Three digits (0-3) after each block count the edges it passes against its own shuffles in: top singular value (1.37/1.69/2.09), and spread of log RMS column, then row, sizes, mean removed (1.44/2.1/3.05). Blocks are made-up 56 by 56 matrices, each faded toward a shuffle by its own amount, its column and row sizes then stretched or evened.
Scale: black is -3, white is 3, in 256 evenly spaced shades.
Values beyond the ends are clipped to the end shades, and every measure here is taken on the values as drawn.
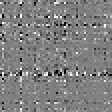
2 2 3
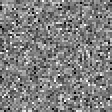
0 0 0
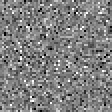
1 1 0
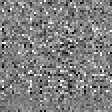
2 1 2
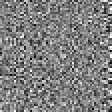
3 2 0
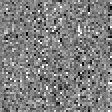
0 2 0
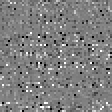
1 1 2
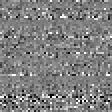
0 0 3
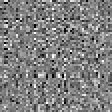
3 2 1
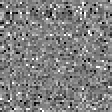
2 0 1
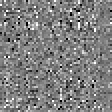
2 2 1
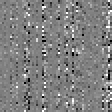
1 3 0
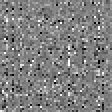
1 2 1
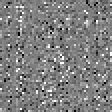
0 2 1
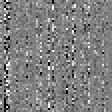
1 3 0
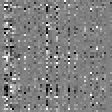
2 3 1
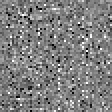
1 2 0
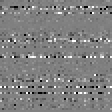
2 0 3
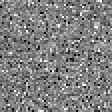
1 0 0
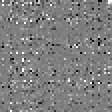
1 2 2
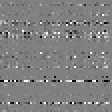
3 1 3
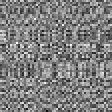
3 0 2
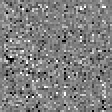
1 2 1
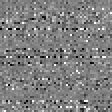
1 0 3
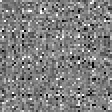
2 2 1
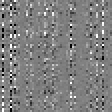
3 3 1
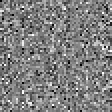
0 2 0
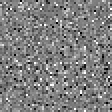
2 1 0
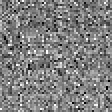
2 1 0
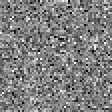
1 0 0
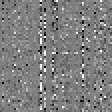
1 3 0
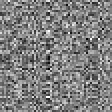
3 1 1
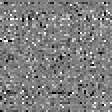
2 1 2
